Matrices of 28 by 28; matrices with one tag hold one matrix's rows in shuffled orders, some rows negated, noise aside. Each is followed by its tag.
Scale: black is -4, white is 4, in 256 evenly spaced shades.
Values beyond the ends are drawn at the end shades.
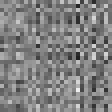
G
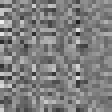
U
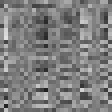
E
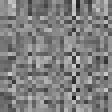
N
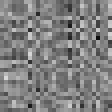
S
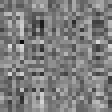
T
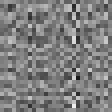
N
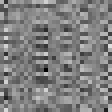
E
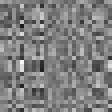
T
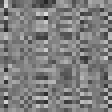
E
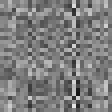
N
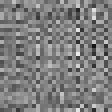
G
